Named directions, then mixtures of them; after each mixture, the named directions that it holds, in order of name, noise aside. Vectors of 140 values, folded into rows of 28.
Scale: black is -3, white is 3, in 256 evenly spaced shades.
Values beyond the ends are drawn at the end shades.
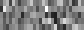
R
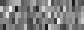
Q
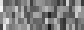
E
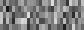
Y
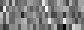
R, Y.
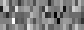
Q, R, Y.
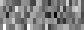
E, Q, Y.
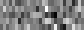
E, R.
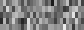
Y.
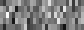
Q, Y.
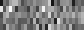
Q, Y.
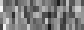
E.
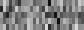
Q, R.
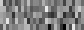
E, R, Y.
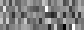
E, R, Y.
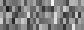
Y.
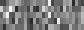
Q.
